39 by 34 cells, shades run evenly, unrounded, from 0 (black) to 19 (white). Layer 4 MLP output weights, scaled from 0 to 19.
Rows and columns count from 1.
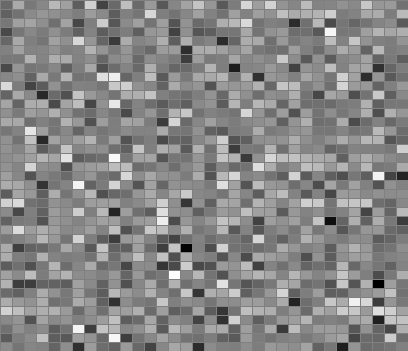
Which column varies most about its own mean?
10
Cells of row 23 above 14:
8
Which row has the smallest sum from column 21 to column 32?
32
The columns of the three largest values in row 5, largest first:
7, 30, 28
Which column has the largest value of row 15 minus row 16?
4
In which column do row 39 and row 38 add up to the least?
17
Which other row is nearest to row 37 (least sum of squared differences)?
14
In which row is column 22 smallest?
9
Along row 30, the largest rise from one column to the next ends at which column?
16
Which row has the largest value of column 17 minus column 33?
20
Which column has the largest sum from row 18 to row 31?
19
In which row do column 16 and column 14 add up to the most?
25
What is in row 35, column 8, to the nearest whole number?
11
